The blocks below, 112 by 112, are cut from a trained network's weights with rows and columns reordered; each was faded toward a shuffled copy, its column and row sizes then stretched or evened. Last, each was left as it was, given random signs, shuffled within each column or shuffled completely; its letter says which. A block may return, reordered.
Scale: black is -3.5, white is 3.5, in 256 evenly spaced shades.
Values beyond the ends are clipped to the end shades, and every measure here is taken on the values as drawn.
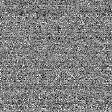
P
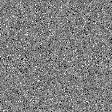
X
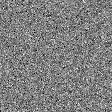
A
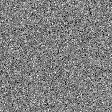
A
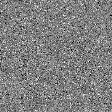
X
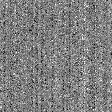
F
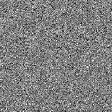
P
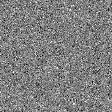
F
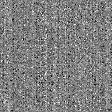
P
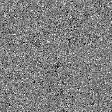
X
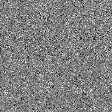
X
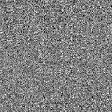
P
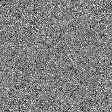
X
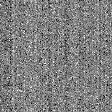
P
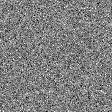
A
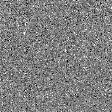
X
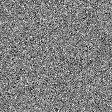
A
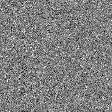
F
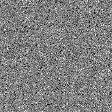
X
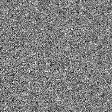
X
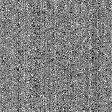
P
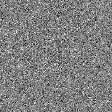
F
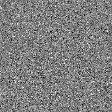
X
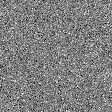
A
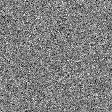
A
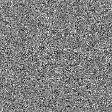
X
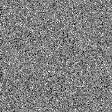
F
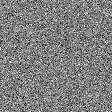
A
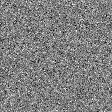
A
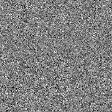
X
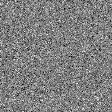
F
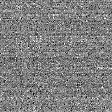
P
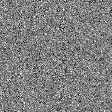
X
